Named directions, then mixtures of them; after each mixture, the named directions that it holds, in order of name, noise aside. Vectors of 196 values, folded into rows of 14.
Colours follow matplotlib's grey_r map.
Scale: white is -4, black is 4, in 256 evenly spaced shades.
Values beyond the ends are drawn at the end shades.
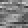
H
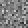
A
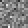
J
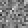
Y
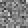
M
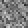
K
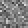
K, M, Y.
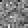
H, J.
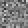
J, M.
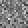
A, K, M.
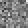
M, Y.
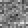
A, H, J.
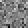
A, J, K.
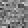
H, J, K.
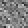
J, K, M.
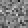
A, J, Y.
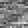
H.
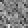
H, J, K.
